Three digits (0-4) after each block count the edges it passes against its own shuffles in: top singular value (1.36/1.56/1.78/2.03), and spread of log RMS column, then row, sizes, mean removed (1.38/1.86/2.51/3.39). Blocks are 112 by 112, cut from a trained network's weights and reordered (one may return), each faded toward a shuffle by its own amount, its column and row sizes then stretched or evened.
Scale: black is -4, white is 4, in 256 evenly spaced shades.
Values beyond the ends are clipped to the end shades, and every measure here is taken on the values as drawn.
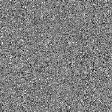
1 2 1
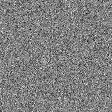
0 0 0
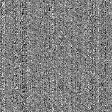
3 3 0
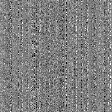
4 4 1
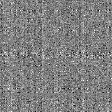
3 1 3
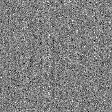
0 1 0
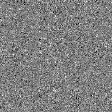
0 2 1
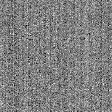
3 1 1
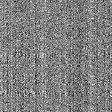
4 1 3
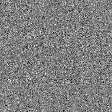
0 1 2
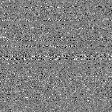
2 0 4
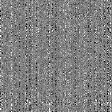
3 4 2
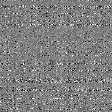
1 0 4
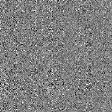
1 3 2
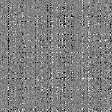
4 4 3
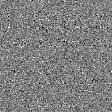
1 0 3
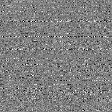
1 1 4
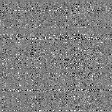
0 3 4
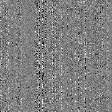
2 4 1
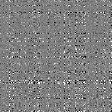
4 4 4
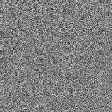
3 1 1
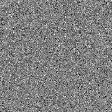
0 2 0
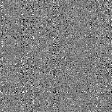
2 3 2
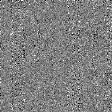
0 3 1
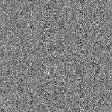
3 3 0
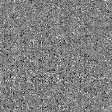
0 2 2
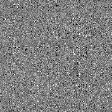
0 3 2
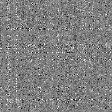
1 3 3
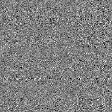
2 2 3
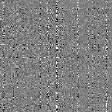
3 4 3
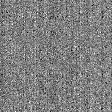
3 0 2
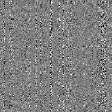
3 4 2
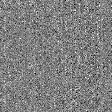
0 2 0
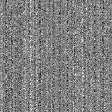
4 3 0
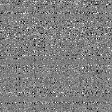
0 2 4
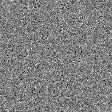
0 2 0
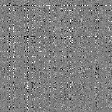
2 4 3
